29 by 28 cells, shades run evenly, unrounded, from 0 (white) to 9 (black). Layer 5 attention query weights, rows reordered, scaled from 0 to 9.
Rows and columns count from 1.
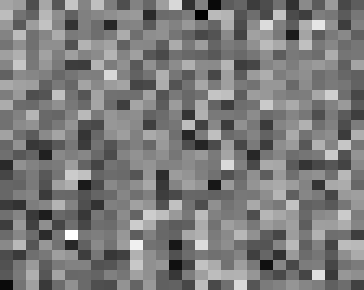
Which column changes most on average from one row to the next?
16
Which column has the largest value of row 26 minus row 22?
22
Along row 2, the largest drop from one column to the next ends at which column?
17
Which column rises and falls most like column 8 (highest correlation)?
1
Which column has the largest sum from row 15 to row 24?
4
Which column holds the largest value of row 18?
13
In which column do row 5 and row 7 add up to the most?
6
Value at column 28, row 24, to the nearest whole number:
7
